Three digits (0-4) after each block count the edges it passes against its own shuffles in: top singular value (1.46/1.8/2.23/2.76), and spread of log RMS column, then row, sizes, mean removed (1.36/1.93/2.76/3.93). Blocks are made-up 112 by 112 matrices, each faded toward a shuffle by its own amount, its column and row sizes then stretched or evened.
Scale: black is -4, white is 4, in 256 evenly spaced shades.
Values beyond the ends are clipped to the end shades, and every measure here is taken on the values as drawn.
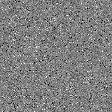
1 1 1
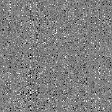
1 3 2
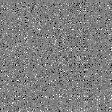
2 2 2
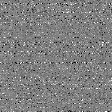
1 0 3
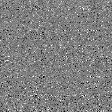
0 1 3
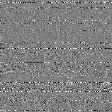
1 1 4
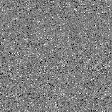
1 1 1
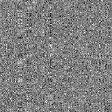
3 2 1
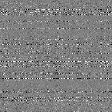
3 1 4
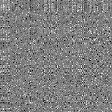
4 2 1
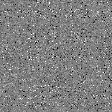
0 1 2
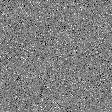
0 0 0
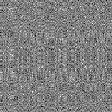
4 0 0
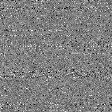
1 0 3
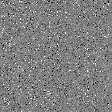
1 2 1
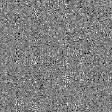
2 2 1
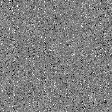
0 2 0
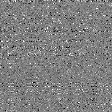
2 0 3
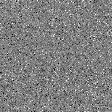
1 0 1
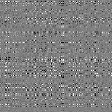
4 3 4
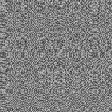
4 0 0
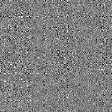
2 3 3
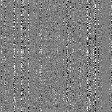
3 4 0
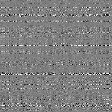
4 1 4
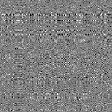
4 1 3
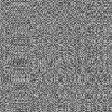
4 1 2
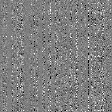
2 4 1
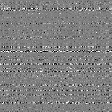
4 0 4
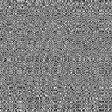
4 0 3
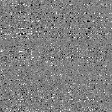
1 2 3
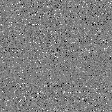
0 1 2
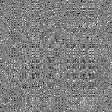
4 2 0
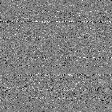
2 0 3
